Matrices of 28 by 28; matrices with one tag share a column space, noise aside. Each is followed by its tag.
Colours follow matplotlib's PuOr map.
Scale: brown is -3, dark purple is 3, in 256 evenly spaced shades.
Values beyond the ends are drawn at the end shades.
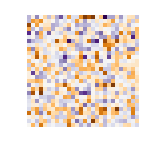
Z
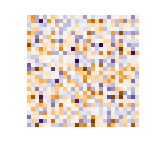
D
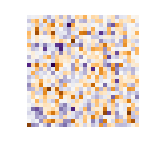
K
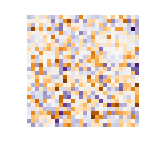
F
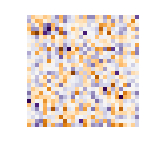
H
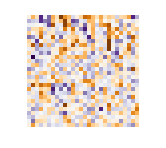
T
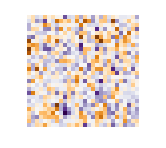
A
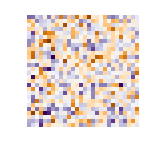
Z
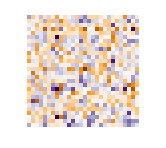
F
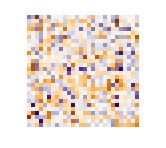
F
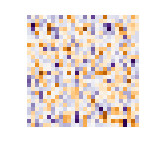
H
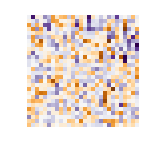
T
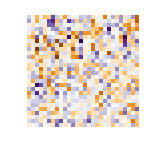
T
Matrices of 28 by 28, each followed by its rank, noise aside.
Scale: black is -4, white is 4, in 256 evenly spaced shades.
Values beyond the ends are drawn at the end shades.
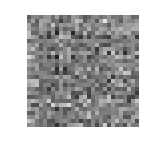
seven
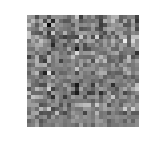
six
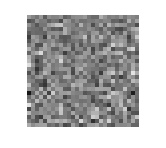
seven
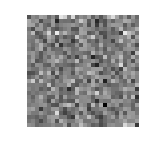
eight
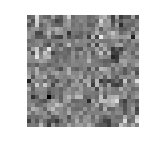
six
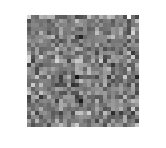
five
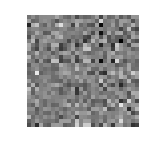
five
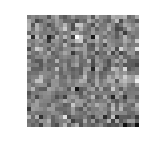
six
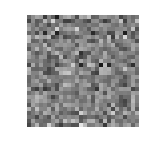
seven
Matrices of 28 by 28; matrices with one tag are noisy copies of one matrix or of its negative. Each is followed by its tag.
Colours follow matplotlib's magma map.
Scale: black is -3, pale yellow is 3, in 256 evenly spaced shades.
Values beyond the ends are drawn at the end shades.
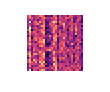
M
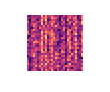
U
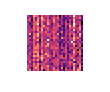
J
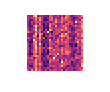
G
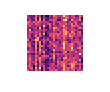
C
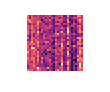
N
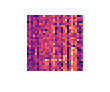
N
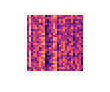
M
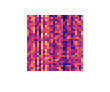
C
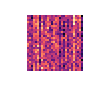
J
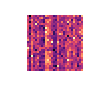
M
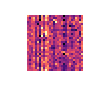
C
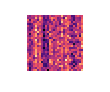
G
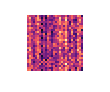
U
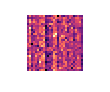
M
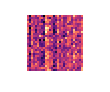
M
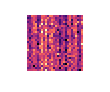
U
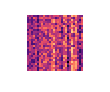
N
